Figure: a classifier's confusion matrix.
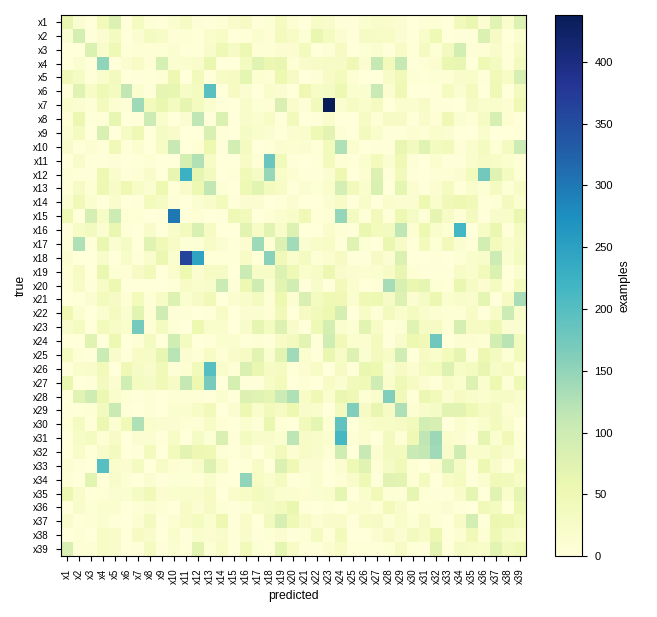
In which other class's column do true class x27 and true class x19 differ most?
x13
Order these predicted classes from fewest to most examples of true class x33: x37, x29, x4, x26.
x37, x29, x26, x4
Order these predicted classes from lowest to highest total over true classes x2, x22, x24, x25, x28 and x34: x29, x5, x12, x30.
x12, x30, x5, x29
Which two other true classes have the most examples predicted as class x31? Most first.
x32, x30
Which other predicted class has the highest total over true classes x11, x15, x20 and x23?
x10
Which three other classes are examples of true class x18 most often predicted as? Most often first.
x11, x12, x37
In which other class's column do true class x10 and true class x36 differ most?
x24
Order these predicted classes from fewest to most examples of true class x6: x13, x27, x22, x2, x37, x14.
x14, x22, x37, x2, x27, x13
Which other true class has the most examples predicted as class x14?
x20
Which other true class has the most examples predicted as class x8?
x17
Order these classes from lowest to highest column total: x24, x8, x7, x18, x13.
x8, x7, x18, x13, x24
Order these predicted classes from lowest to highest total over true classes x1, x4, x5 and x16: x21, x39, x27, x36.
x21, x36, x27, x39
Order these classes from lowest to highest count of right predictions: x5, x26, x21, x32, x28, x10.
x5, x26, x21, x10, x32, x28
